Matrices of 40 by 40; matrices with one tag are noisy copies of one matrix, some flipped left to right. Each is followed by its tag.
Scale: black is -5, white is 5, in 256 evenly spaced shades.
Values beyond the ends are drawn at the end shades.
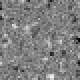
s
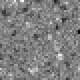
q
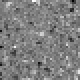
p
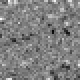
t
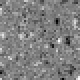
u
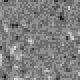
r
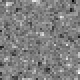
p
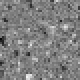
s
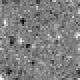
u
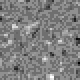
s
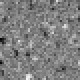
s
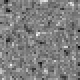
p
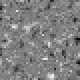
s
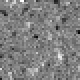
q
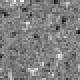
q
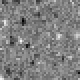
u
